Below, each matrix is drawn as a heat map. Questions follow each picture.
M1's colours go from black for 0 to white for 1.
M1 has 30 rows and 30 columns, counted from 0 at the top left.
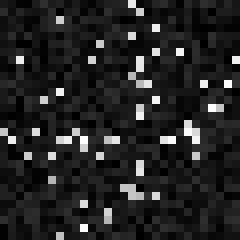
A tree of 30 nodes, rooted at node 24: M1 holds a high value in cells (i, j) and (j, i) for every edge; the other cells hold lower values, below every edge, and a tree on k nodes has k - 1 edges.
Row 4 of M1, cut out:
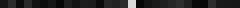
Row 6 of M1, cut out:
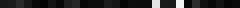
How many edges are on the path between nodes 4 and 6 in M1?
4
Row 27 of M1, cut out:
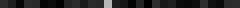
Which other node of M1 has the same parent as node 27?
26
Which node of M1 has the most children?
17
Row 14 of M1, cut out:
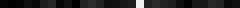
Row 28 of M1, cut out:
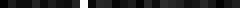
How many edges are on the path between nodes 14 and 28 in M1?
3
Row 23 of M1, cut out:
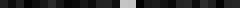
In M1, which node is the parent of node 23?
16
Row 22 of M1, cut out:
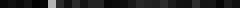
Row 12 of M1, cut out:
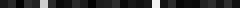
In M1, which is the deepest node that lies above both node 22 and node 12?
19
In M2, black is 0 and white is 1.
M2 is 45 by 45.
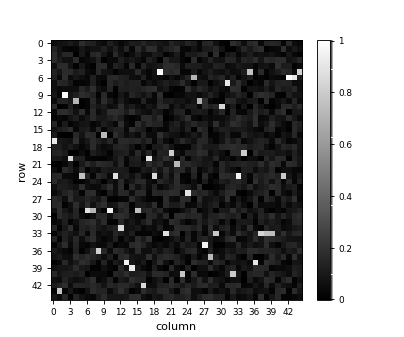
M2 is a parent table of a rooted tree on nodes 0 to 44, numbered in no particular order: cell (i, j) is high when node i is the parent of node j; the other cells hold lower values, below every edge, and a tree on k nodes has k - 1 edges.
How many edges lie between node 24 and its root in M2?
6
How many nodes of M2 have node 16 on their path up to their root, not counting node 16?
2
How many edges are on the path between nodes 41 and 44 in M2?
3
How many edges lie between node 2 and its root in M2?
8
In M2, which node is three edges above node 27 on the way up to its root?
23
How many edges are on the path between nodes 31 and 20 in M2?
4
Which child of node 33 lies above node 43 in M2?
29
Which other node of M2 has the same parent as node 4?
26
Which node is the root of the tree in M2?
40
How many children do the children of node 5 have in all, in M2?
3
